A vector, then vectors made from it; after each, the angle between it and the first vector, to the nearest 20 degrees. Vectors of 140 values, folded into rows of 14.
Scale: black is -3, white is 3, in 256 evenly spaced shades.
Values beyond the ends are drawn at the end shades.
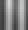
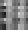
40 degrees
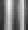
20 degrees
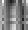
140 degrees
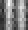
20 degrees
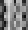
60 degrees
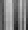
40 degrees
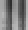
160 degrees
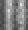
20 degrees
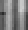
20 degrees
